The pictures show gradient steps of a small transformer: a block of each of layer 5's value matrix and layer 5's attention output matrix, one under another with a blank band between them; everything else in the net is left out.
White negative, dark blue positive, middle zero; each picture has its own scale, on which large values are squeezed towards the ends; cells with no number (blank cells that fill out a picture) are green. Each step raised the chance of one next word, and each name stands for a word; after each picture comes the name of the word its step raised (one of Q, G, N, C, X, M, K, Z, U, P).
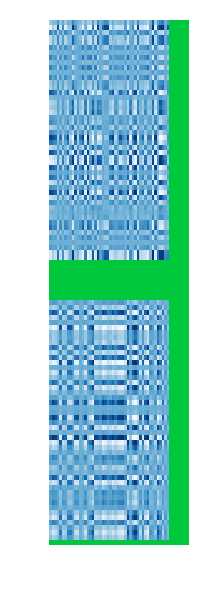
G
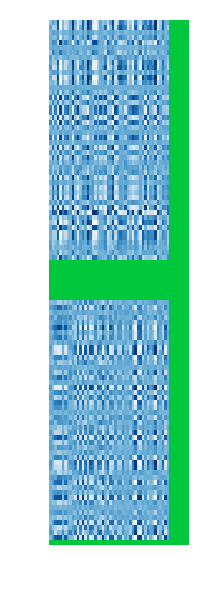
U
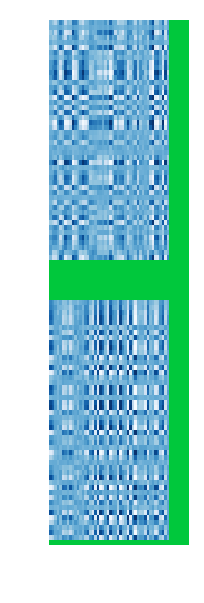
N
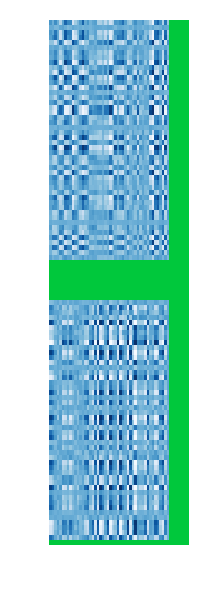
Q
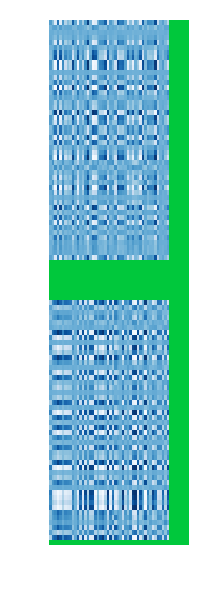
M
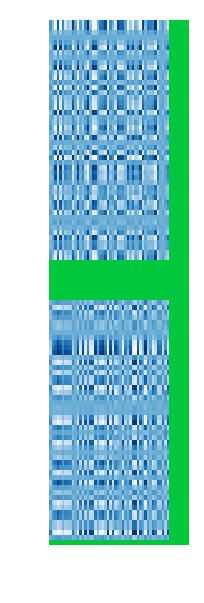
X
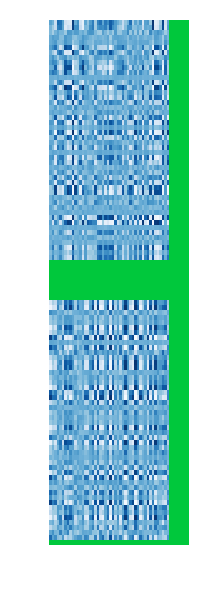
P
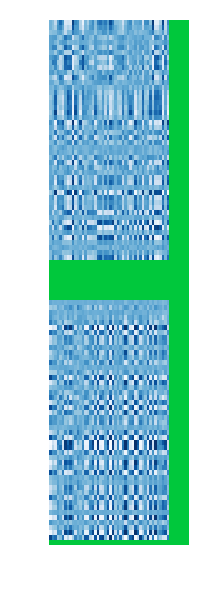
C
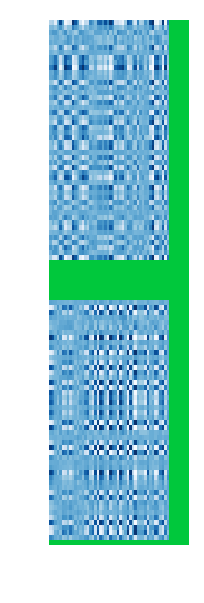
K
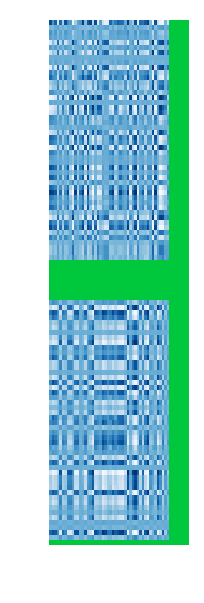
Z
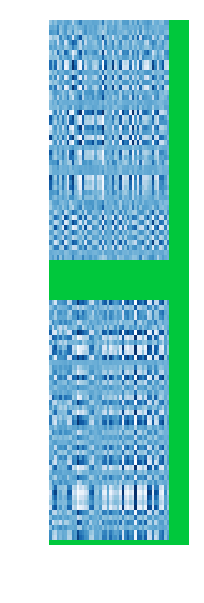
M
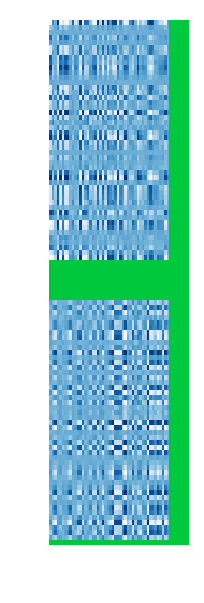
K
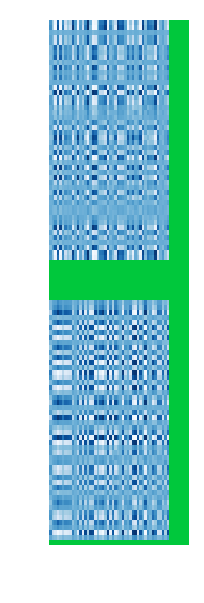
G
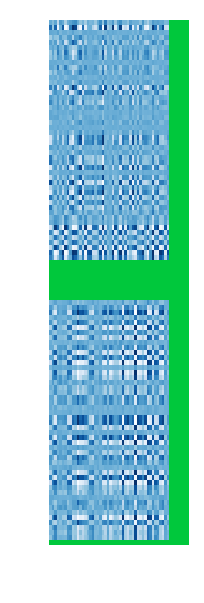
G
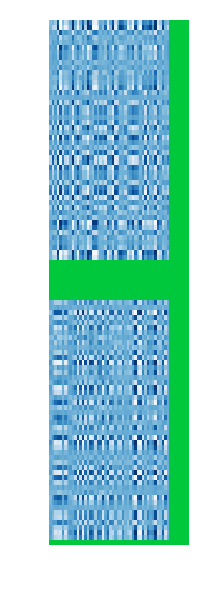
G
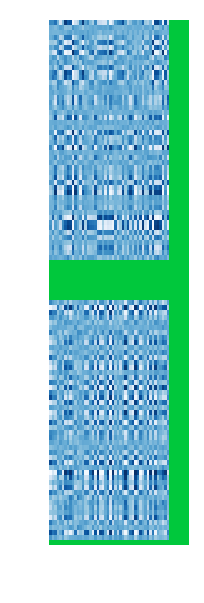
Z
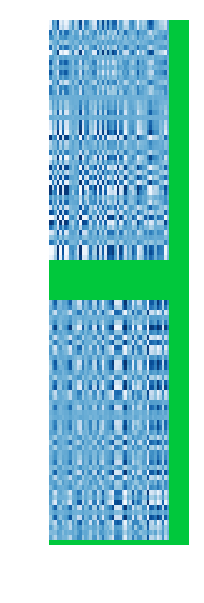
P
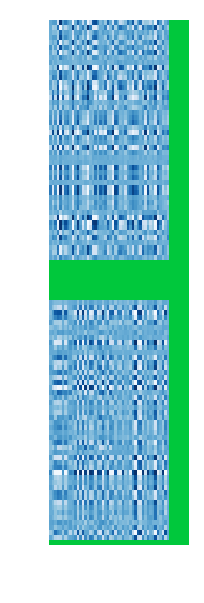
Z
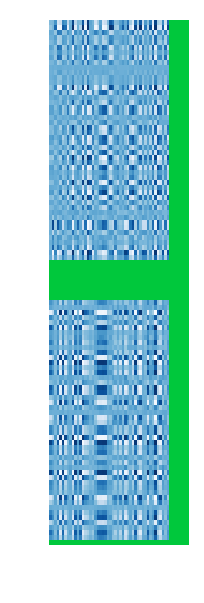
G
